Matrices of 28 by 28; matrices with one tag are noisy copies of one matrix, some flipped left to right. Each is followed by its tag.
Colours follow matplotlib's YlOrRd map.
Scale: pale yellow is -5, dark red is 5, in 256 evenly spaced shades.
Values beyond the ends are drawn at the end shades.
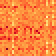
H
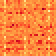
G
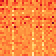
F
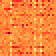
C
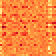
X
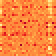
X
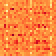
G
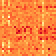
H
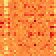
X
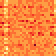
X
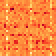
G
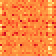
X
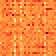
C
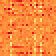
C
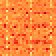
G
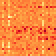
H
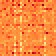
C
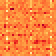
G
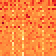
F
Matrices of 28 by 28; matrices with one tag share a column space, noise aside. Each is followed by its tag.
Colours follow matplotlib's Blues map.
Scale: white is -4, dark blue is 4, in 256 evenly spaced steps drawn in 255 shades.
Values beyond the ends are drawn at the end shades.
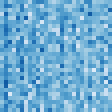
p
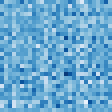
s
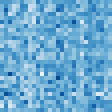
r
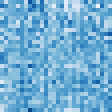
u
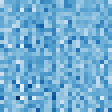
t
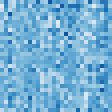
u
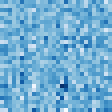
t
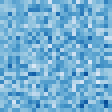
s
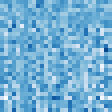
t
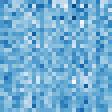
u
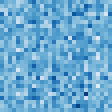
r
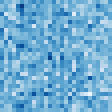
r
